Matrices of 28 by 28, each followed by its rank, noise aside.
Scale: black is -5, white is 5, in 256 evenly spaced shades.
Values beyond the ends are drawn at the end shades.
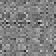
four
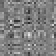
three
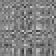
three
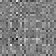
three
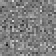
eight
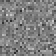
eight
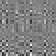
two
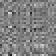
three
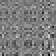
three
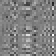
two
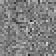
eight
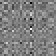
three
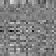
three
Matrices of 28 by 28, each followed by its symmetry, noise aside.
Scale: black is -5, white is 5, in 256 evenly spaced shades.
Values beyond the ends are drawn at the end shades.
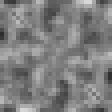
same after a half turn.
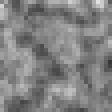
no symmetry.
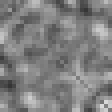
symmetric.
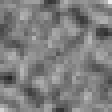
same after a half turn.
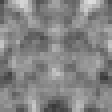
mirrored left to right.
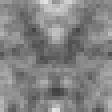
mirrored left to right.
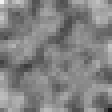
symmetric.
